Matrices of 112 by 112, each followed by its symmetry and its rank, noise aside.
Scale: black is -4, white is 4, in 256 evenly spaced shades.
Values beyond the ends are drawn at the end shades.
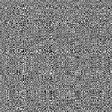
no symmetry, rank eight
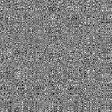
antisymmetric, rank eight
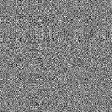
antisymmetric, rank eight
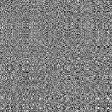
no symmetry, rank seven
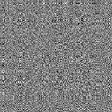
antisymmetric, rank eight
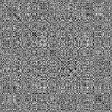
symmetric, rank six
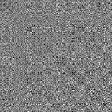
symmetric, rank eight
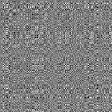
symmetric, rank six
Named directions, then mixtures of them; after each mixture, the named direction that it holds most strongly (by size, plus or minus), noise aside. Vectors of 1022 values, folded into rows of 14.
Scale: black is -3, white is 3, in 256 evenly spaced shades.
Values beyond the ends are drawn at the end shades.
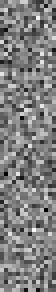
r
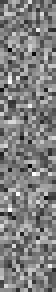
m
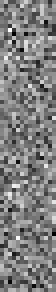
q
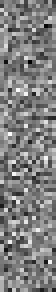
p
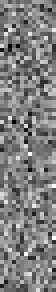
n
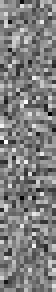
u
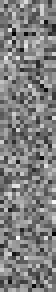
q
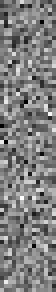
u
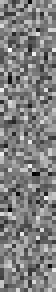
m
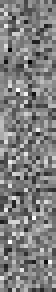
p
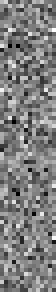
n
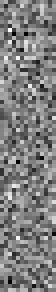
q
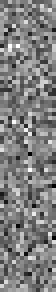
n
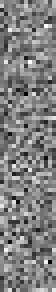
p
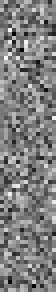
q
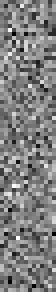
q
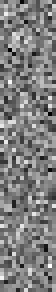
u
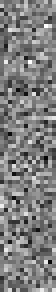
p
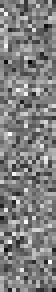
p
